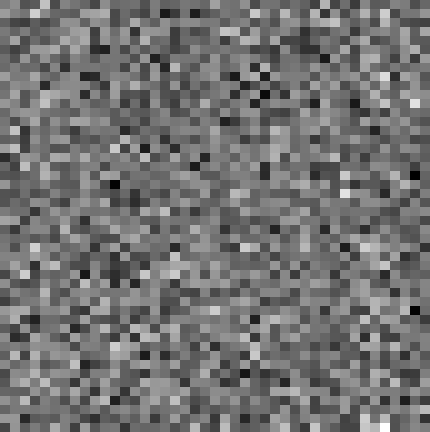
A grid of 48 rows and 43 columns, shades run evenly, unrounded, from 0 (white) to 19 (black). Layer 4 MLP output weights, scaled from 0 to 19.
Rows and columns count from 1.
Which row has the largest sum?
6
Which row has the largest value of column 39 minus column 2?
40
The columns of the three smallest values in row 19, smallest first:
3, 5, 26
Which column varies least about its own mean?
19
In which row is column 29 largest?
43
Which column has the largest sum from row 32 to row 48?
34
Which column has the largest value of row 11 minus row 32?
9
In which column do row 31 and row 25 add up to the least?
18
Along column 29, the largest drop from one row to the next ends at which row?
44
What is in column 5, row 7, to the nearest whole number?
8
